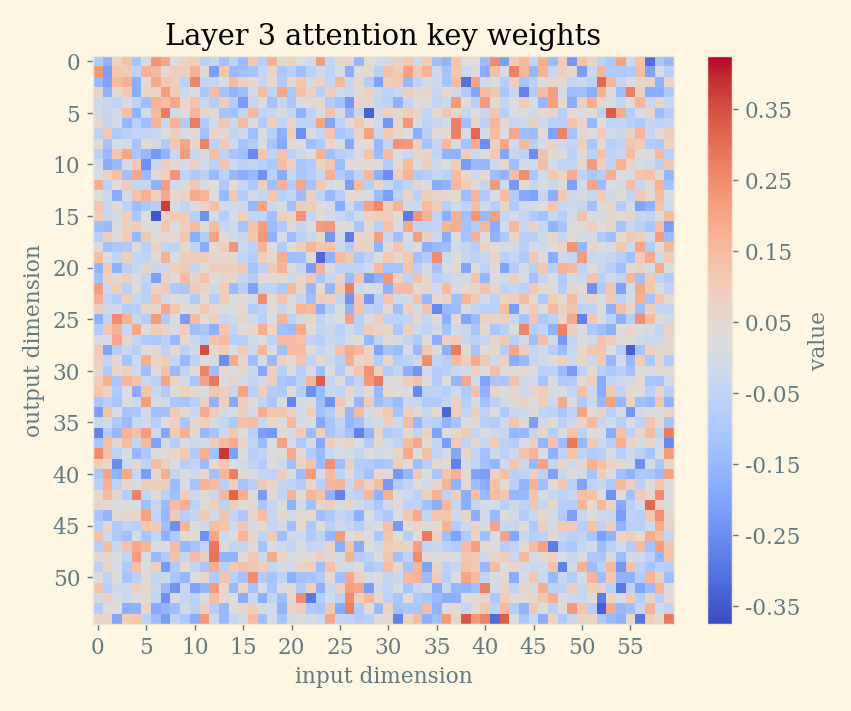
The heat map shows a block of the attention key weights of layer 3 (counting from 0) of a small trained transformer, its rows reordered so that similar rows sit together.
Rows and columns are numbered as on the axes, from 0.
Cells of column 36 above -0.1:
38
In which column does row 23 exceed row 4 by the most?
49
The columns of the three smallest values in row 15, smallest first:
6, 32, 11
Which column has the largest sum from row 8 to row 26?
7
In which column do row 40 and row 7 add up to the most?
37
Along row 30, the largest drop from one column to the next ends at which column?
12
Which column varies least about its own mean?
18
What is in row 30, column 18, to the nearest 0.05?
0.1
